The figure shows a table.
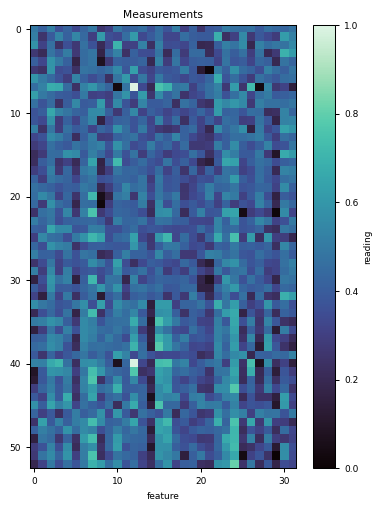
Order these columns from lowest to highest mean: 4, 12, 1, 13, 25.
25, 1, 13, 4, 12
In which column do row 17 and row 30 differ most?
21
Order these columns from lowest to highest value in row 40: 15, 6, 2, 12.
6, 2, 15, 12
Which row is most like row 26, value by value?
13
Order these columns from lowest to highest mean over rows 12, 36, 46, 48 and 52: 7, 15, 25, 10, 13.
25, 13, 15, 7, 10
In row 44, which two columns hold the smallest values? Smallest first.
14, 29
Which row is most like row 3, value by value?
32
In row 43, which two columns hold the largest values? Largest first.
24, 10
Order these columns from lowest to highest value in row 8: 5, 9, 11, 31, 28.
9, 5, 31, 28, 11
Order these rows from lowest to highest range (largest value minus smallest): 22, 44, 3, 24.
24, 3, 44, 22
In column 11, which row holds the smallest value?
30
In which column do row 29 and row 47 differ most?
16
